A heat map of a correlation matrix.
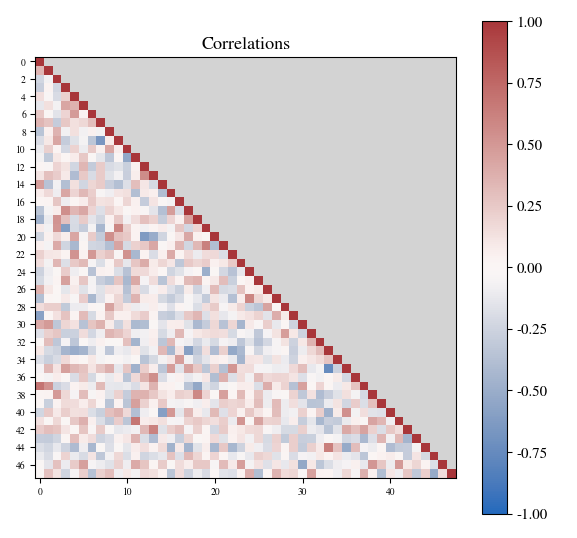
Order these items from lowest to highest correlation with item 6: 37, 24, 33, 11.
24, 33, 37, 11
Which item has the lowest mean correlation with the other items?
33
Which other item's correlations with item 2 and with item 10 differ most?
38
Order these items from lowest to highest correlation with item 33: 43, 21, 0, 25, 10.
25, 10, 43, 0, 21
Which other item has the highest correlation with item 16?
34
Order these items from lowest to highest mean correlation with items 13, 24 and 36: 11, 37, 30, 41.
30, 41, 11, 37
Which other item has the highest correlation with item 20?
8
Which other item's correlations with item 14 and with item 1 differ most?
40
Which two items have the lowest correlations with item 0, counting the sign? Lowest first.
29, 18
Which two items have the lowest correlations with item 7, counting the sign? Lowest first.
9, 19
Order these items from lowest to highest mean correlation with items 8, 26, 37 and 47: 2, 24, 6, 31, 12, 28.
6, 12, 2, 24, 31, 28
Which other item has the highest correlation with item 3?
17
